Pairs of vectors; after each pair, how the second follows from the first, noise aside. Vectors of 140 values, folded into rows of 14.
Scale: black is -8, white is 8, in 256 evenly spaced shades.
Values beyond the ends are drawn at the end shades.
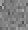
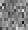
scaled up.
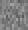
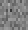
reversed, negated.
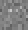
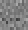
reversed, negated.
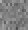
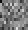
negated, scaled up.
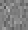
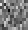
negated, scaled up.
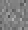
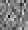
scaled up.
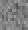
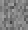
shuffled.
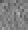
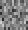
wrapped around, scaled up.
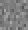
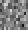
wrapped around, scaled up.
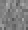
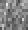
scaled up.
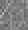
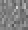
shuffled.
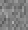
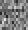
negated, scaled up.
